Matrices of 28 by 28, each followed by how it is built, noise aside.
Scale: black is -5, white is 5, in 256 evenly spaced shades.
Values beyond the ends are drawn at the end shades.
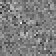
block diagonal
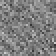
Toeplitz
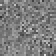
block diagonal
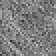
Toeplitz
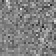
upper triangular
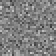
noise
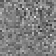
upper triangular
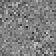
block diagonal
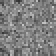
blocks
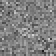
block diagonal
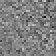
upper triangular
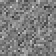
Hankel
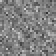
Toeplitz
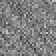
Toeplitz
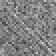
Toeplitz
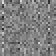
low rank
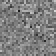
upper triangular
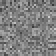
blocks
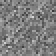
Hankel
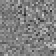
upper triangular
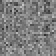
blocks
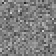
noise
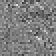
upper triangular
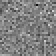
noise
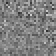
upper triangular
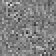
block diagonal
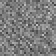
Toeplitz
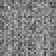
blocks
